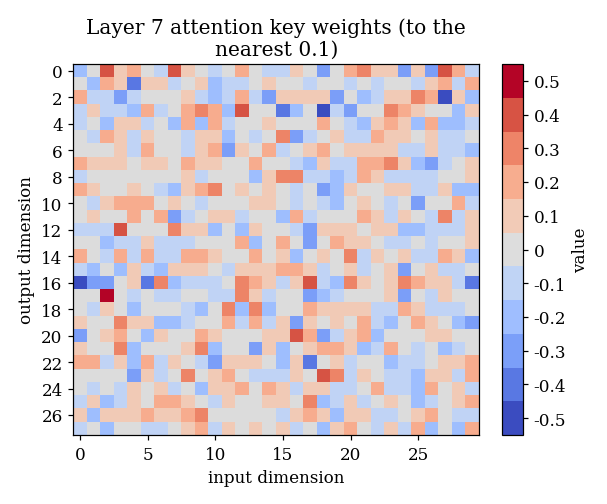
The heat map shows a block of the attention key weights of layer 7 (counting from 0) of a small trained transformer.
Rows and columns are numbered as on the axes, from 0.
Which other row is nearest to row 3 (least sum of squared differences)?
9
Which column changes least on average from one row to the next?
22
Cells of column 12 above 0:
11
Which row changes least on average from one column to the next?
8
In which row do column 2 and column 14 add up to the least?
2
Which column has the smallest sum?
28
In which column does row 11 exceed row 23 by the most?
4
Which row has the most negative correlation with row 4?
0
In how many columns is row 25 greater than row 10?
14
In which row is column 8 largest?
23
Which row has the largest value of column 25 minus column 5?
16
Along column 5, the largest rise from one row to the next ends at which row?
17
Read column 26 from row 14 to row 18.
-0.1 0.1 0.1 -0.1 -0.1
